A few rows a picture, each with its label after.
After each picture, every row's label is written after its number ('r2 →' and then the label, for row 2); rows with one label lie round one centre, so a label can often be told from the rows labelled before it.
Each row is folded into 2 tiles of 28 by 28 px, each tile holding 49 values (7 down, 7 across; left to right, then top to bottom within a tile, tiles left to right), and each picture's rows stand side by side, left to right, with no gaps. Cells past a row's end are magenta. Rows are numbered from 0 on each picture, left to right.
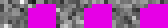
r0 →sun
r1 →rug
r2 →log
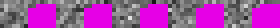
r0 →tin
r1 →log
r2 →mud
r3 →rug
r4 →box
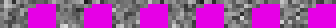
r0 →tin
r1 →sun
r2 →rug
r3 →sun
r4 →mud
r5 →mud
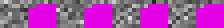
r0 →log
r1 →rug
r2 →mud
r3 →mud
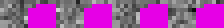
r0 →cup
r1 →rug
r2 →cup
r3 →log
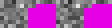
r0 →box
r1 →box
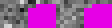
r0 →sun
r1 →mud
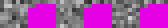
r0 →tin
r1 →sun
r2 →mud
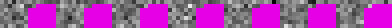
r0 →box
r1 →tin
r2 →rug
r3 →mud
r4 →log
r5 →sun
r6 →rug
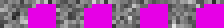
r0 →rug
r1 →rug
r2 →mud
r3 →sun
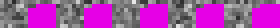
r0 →box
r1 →sun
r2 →sun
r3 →box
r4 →tin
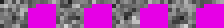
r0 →tin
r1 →box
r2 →rug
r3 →tin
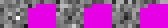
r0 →mud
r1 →tin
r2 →tin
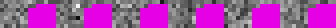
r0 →log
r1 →box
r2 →log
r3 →cup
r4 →rug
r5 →cup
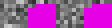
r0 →sun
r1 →mud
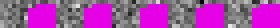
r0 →cup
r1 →box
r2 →rug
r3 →sun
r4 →sun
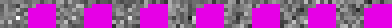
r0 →mud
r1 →mud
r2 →mud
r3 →cup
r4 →tin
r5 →rug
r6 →sun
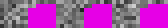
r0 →mud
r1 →log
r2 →box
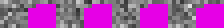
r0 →log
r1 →sun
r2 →box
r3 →box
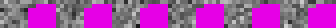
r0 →log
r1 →rug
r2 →tin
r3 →rug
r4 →mud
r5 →sun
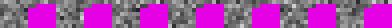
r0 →log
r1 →cup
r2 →log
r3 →log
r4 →tin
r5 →log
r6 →rug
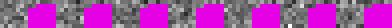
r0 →box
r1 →cup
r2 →sun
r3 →rug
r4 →rug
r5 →box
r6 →tin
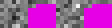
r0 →tin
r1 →box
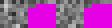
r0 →tin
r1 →tin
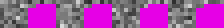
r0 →mud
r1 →sun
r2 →rug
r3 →box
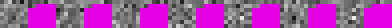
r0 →tin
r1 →log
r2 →cup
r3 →box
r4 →mud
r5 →tin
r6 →mud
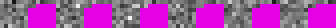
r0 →box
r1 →box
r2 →mud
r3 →cup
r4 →log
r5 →log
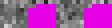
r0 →sun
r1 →rug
